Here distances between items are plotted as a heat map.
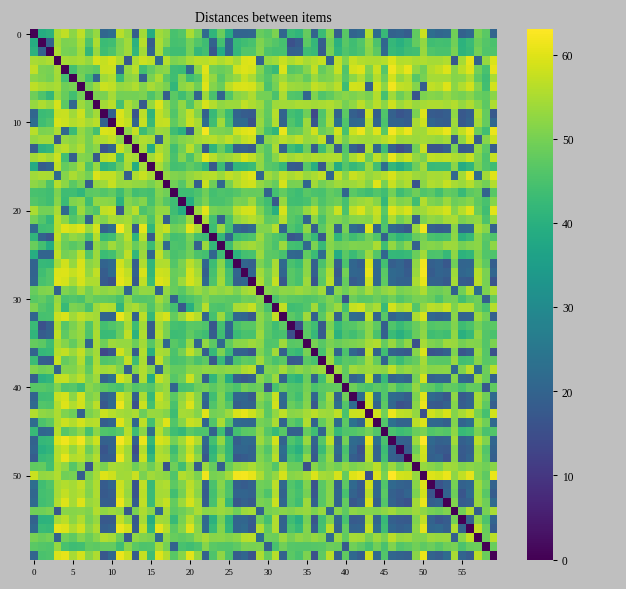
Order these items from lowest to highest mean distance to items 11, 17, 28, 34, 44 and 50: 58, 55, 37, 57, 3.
55, 37, 58, 57, 3
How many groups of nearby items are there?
9
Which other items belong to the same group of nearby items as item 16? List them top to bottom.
3, 12, 29, 38, 54, 57
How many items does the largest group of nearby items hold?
23
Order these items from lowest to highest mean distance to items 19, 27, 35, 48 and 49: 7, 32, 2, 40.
7, 32, 2, 40
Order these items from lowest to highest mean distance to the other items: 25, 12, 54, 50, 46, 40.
46, 25, 40, 54, 12, 50
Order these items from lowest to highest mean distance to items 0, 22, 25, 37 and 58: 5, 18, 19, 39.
39, 18, 19, 5
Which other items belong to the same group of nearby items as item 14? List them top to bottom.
5, 8
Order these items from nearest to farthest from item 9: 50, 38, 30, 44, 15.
44, 15, 30, 38, 50
